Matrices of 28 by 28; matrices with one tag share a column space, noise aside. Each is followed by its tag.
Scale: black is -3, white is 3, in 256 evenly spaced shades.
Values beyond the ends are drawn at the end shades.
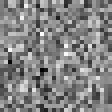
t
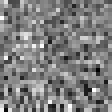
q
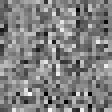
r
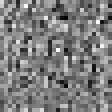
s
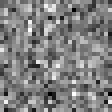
r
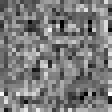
r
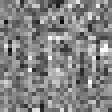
s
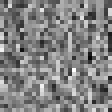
t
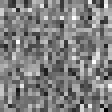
t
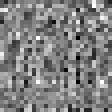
s
